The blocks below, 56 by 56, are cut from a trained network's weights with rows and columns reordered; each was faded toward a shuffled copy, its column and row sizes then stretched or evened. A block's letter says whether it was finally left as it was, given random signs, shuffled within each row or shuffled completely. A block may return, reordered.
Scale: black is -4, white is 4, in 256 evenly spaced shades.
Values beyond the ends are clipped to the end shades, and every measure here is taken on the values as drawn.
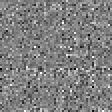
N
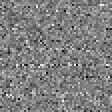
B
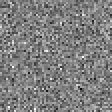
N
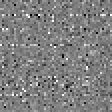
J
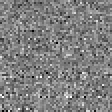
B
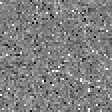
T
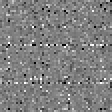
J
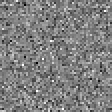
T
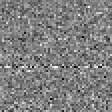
B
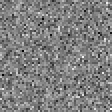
T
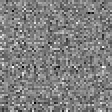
J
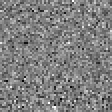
B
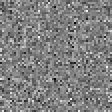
N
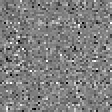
J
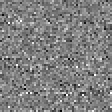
B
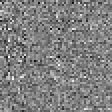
N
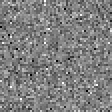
T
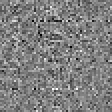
J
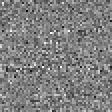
B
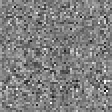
J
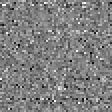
B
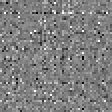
J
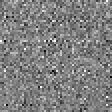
J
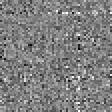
N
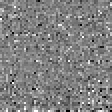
N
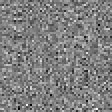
J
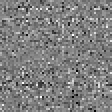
N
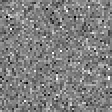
T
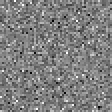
T
